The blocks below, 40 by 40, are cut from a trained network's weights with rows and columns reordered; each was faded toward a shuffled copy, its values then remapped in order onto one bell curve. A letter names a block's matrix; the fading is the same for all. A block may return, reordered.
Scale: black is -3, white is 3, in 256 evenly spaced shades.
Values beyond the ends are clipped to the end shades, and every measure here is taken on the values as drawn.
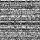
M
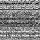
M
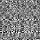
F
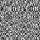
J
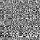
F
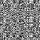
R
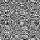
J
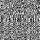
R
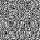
J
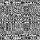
F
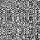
R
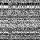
M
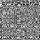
F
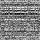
M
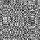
J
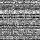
M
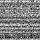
M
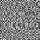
J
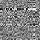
F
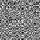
J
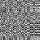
J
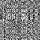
R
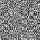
J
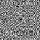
J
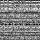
M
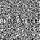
R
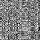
R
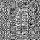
R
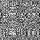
R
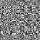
F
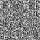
R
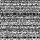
M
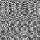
J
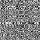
F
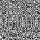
J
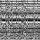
M
